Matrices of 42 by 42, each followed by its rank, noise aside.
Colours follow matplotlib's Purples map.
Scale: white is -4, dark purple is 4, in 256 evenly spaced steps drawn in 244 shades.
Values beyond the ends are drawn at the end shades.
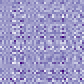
three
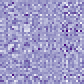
five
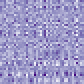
three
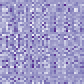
five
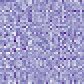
six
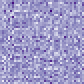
six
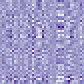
three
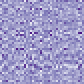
four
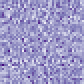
four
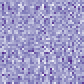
six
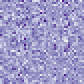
five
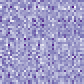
four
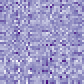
five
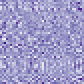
four
